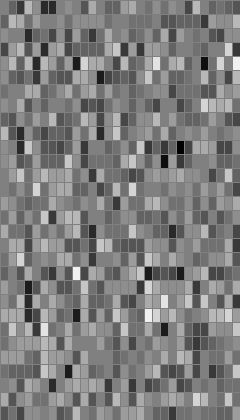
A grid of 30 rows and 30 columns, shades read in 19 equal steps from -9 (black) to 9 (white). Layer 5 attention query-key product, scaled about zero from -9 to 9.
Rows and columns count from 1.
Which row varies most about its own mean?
5
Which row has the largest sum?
23
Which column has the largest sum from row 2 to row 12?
30
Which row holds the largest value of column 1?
10
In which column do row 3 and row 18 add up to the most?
14
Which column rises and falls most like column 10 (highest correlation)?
18
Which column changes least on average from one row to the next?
24
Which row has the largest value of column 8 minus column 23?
20
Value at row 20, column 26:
4
